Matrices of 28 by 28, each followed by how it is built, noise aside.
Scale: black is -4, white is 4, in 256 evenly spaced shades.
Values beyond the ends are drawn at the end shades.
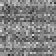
blocks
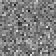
noise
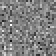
uneven columns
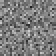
repeating columns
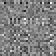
low rank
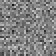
blocks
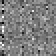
uneven columns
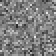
noise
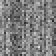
blocks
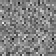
repeating columns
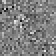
block diagonal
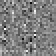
uneven columns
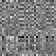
low rank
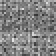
blocks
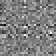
low rank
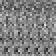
repeating columns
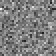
noise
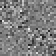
block diagonal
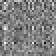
low rank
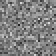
noise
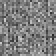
blocks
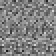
repeating columns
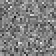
noise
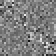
block diagonal
